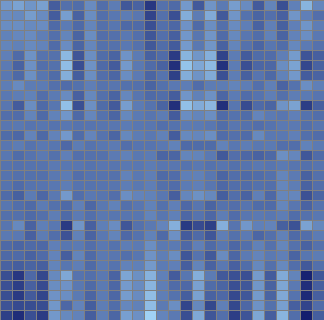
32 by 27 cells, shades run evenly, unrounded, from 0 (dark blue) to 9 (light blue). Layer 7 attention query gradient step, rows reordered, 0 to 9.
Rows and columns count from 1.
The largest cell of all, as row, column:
32, 13
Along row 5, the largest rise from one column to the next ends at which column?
16
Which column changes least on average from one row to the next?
9
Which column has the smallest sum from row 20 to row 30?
26
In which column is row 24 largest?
15
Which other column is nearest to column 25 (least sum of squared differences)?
8
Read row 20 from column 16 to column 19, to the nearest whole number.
5 6 5 3
